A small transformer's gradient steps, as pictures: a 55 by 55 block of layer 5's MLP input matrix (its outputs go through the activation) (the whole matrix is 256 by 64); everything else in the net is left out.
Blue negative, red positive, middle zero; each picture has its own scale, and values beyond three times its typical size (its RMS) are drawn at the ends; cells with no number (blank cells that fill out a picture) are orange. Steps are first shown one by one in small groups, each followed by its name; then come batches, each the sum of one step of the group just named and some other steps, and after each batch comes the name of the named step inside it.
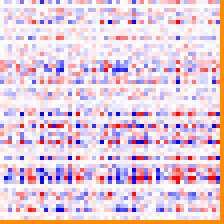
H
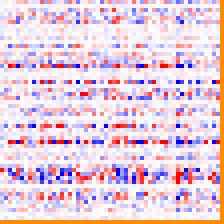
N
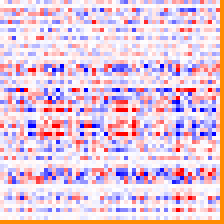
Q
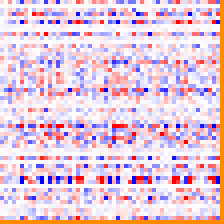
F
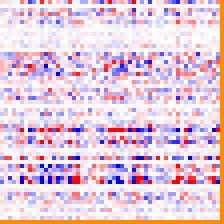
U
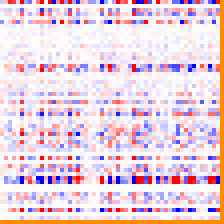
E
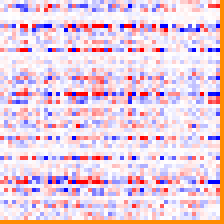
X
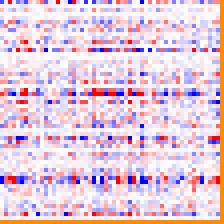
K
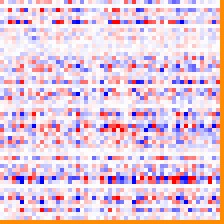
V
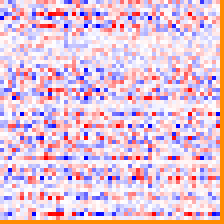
H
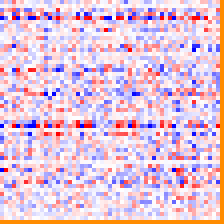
Q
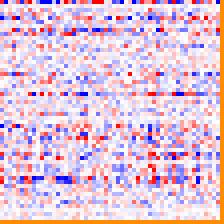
F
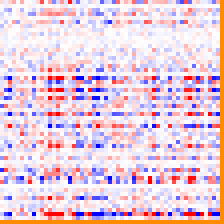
E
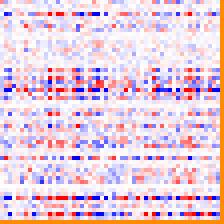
U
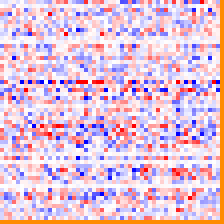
Q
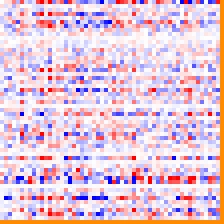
E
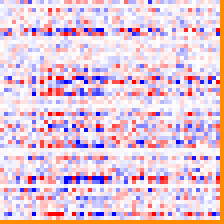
N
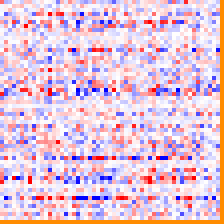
V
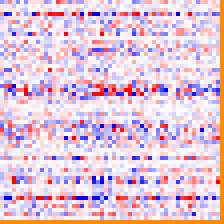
K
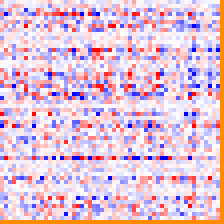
V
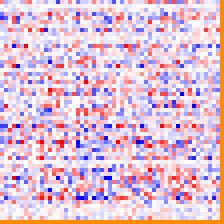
N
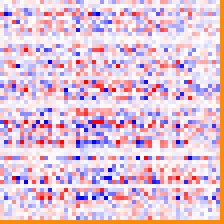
N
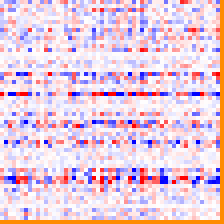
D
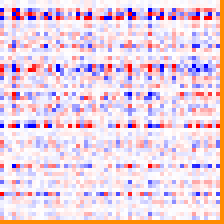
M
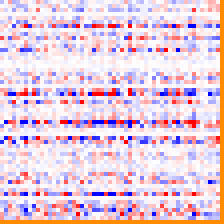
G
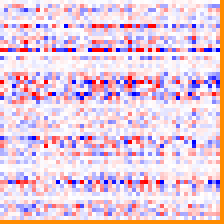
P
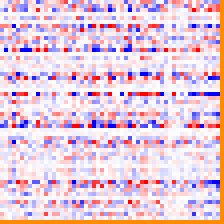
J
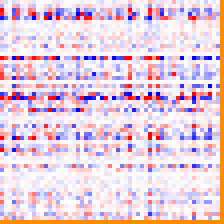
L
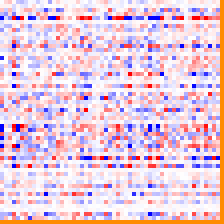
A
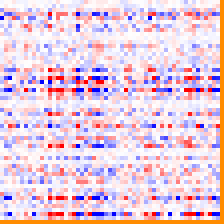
M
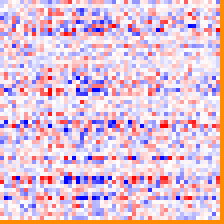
G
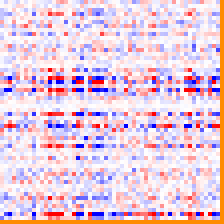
P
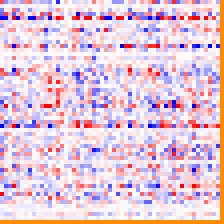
M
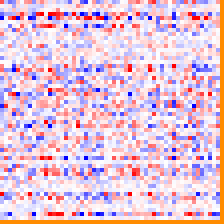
M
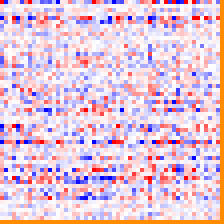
A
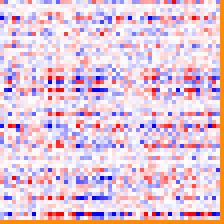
A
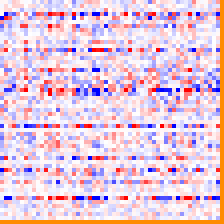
P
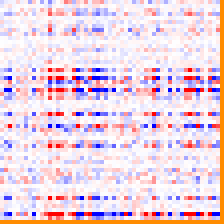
D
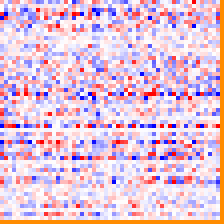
J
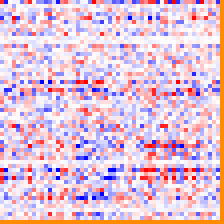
A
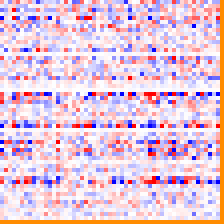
J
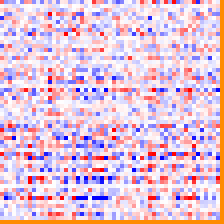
L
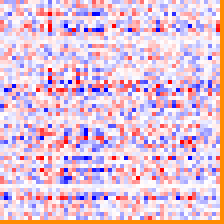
L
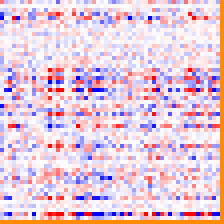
A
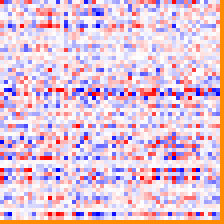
J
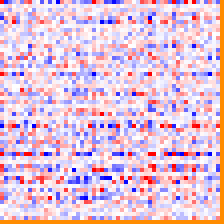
D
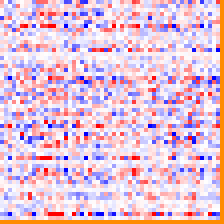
P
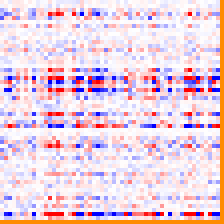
P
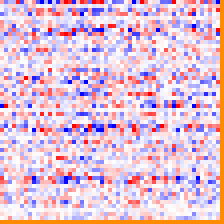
J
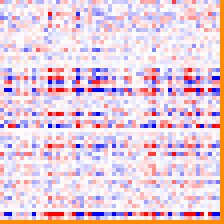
J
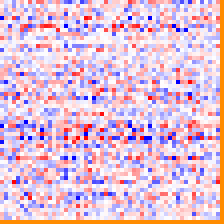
G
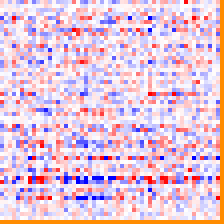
A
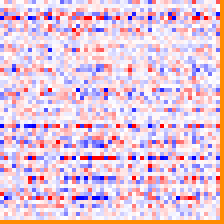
M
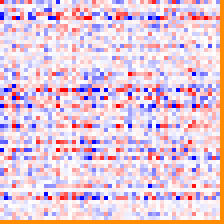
A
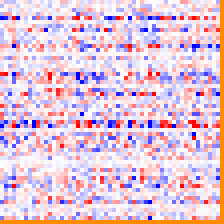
D
